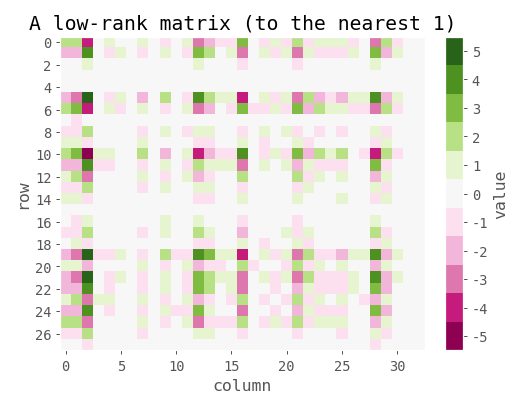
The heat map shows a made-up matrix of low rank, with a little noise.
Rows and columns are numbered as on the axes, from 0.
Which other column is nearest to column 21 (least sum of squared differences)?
1
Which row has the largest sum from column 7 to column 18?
19
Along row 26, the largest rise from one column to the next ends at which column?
2
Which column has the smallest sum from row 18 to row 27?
16
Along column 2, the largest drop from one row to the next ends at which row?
6
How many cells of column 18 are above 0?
6
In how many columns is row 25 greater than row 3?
11
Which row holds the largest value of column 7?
10
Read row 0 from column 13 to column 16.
-2 -1 -1 3
